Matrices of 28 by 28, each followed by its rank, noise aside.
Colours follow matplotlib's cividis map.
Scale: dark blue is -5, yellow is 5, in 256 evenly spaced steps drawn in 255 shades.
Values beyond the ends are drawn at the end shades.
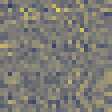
six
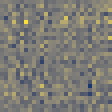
six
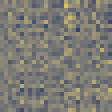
four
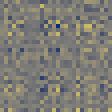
four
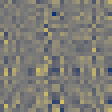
three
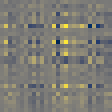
two
